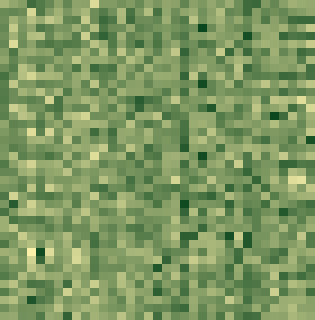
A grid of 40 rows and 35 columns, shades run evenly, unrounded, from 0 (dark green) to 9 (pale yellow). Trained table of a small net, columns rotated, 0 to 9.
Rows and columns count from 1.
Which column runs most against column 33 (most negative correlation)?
5
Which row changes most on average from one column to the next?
7
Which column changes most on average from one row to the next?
35
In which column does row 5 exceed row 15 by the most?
31
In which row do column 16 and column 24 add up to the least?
14
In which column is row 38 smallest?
4
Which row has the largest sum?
33
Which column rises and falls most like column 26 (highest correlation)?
11
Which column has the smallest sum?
21
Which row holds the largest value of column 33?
23
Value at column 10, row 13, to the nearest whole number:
6
